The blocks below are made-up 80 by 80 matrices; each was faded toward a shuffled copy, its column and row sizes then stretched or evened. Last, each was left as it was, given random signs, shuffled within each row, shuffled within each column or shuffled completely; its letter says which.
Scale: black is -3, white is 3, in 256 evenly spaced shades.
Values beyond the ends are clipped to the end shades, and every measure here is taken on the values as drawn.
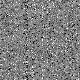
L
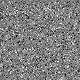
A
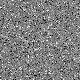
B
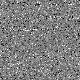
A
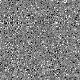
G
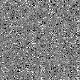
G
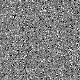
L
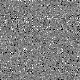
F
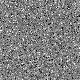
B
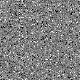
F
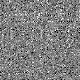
G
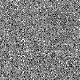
G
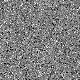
A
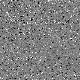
A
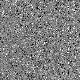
L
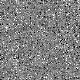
F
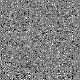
G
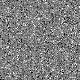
L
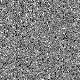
L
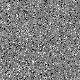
L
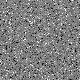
B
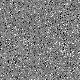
L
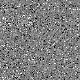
F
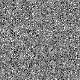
F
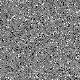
L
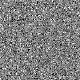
A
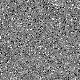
A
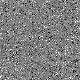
L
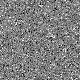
B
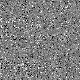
F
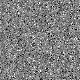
L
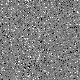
L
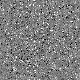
L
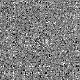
G
